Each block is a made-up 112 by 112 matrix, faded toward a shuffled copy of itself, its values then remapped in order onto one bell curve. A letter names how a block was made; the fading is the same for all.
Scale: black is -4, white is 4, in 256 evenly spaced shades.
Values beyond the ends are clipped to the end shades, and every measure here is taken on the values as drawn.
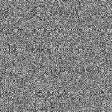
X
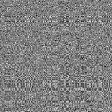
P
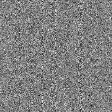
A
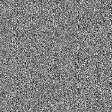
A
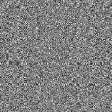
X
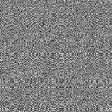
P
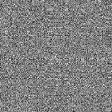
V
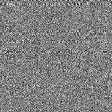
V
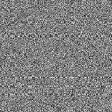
V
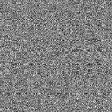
V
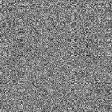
X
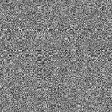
V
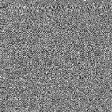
V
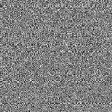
V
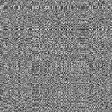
P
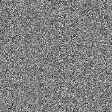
A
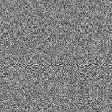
V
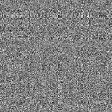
X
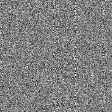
A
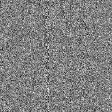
A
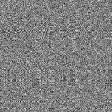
V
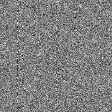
A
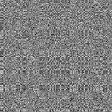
P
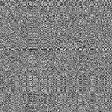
P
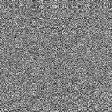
V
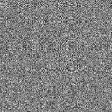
X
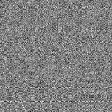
V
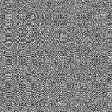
P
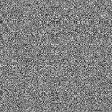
V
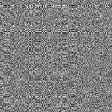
P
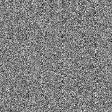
A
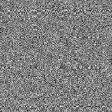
V
